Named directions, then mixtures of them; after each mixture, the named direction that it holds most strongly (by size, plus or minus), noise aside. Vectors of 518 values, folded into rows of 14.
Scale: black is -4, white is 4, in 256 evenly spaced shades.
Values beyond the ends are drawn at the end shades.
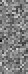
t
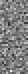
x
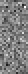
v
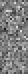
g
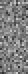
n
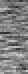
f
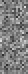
t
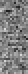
g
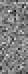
v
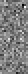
v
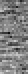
f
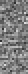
x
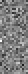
t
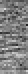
f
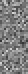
t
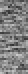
f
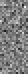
v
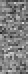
f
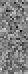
g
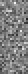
g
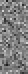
v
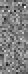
v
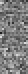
x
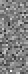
x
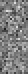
g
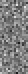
n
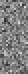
v
